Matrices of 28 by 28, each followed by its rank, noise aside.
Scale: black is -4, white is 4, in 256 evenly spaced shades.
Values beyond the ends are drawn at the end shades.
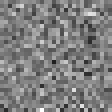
seven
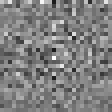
five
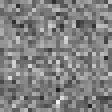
seven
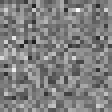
six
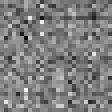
seven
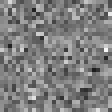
eight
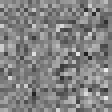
six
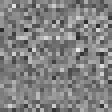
six
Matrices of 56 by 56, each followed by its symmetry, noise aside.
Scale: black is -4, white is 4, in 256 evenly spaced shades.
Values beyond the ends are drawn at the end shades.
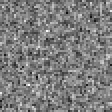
no symmetry.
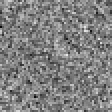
symmetric across the other diagonal.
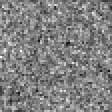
symmetric across the other diagonal.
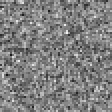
no symmetry.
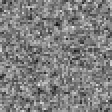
same after a half turn.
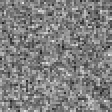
antisymmetric.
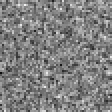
no symmetry.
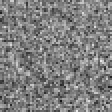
antisymmetric.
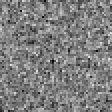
no symmetry.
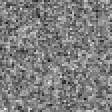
no symmetry.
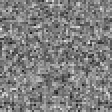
mirrored left to right.
